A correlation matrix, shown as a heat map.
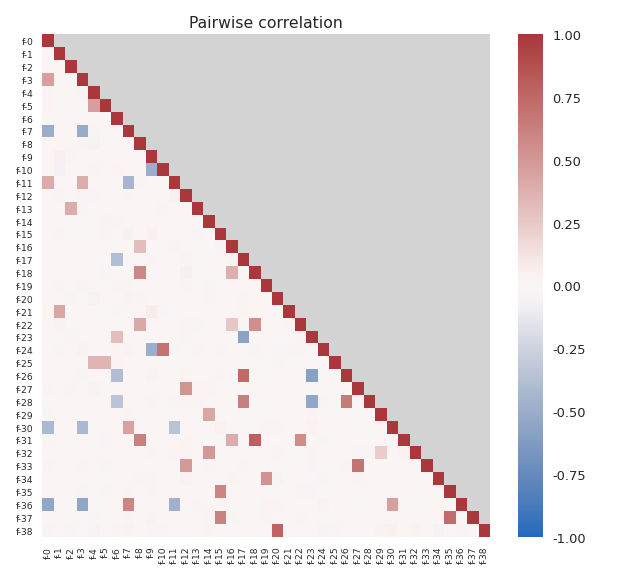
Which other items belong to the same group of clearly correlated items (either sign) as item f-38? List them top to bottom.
f-20
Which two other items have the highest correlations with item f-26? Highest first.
f-17, f-28
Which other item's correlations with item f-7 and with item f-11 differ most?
f-36
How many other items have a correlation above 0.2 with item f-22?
4
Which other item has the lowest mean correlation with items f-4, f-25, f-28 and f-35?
f-23
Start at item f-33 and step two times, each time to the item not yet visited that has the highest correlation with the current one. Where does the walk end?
f-12
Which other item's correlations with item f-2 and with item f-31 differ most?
f-18
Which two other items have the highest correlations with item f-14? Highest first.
f-32, f-29
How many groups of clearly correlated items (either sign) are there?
12
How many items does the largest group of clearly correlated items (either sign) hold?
6
